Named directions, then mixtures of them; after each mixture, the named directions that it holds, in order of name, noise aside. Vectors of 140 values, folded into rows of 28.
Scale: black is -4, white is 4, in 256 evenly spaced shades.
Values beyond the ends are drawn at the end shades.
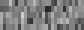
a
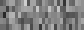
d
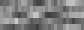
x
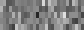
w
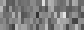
w.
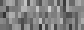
d.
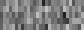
a, w.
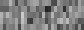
a.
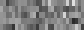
w, x.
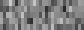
a, d.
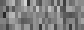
d.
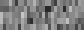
a.
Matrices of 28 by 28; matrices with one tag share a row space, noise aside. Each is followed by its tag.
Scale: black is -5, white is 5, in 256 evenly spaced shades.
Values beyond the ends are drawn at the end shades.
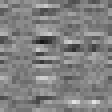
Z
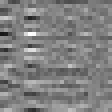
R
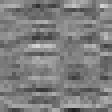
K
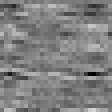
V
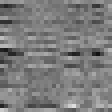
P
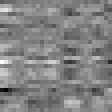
P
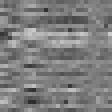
R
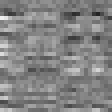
P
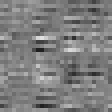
Z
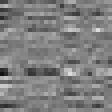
P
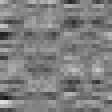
P
